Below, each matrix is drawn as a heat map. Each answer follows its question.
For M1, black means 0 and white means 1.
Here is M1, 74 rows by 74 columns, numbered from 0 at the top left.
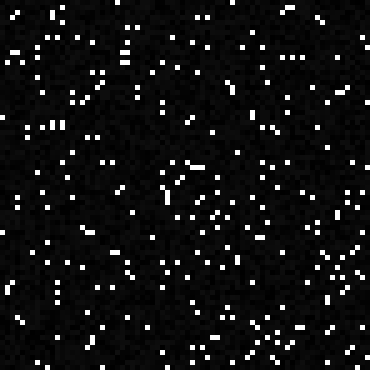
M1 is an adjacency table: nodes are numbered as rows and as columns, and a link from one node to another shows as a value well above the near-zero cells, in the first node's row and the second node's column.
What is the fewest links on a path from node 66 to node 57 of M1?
4
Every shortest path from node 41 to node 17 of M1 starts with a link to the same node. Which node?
node 3
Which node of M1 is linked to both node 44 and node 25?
node 63
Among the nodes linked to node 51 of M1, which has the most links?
node 65
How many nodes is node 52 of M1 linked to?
7
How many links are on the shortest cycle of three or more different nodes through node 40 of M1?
3
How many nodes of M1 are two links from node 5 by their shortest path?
8
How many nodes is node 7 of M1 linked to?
5
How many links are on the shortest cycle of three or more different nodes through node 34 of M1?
5
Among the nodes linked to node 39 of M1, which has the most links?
node 50
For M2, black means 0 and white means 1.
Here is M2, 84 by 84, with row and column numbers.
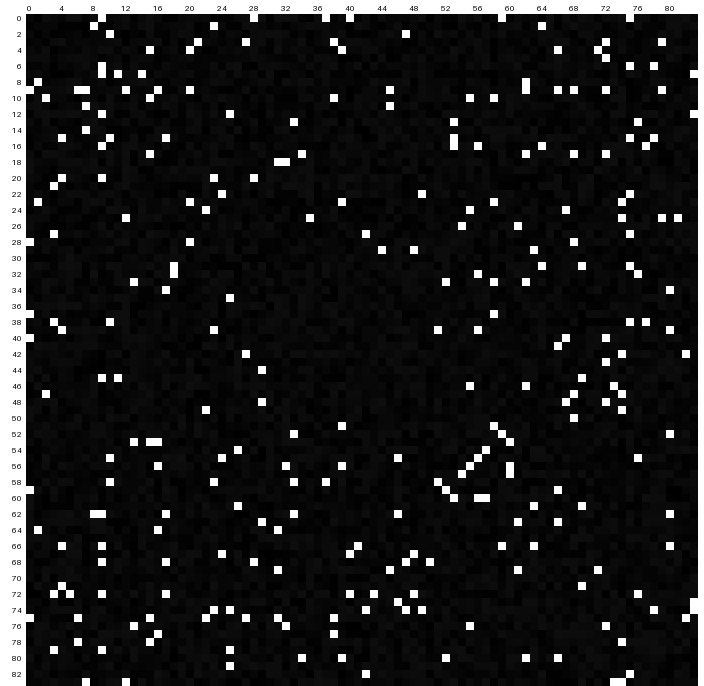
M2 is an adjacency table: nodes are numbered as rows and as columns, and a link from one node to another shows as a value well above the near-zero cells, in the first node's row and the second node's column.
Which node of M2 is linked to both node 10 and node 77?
node 38
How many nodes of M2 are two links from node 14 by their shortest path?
3
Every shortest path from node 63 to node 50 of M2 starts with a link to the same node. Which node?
node 66
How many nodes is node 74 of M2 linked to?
7
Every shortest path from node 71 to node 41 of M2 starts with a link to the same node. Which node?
node 4
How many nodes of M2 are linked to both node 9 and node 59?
2
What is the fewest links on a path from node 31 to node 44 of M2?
5
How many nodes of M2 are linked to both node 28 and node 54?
0
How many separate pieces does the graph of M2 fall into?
6
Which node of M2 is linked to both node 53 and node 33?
node 13
